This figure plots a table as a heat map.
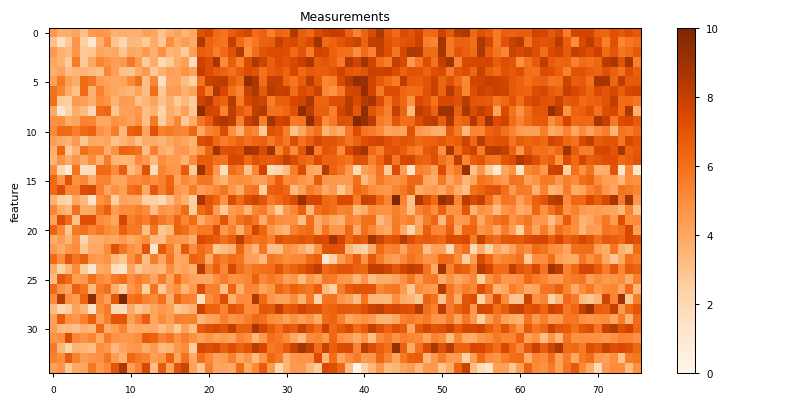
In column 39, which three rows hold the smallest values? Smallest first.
34, 14, 22
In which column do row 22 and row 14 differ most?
75
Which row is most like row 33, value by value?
15
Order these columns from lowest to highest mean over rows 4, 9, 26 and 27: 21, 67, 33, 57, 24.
24, 67, 57, 21, 33
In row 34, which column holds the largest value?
9
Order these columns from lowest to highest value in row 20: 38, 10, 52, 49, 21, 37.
52, 37, 49, 10, 38, 21
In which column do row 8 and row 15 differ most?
40
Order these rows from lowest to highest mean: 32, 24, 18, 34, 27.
34, 18, 27, 24, 32
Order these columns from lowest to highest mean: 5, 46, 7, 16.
5, 16, 7, 46
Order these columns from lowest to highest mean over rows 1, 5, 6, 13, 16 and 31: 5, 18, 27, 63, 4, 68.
18, 5, 4, 27, 63, 68
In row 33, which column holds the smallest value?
53
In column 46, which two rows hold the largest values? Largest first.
2, 24
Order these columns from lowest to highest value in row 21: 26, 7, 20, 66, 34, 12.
7, 12, 26, 66, 20, 34
